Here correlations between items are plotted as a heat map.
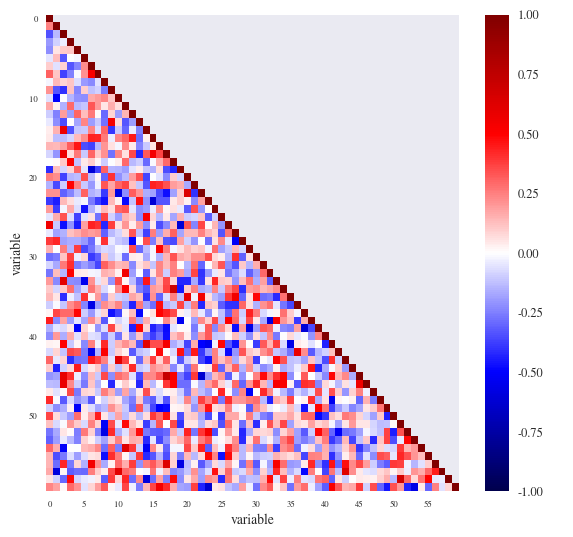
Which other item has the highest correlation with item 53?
52
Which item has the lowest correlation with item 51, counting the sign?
8
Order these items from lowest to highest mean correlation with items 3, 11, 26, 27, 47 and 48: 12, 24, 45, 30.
12, 45, 30, 24
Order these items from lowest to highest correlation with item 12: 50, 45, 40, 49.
49, 40, 45, 50
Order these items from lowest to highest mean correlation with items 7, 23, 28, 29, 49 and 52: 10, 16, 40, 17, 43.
17, 16, 43, 10, 40
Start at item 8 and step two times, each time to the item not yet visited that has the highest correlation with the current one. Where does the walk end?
36
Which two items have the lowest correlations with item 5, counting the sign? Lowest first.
33, 24
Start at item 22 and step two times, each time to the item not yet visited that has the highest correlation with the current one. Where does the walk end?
35
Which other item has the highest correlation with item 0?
26
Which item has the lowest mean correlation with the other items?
19
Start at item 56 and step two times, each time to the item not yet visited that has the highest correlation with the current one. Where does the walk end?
45
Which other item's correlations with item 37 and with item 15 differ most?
57
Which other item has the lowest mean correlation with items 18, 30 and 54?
14
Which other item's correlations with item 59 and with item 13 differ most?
23
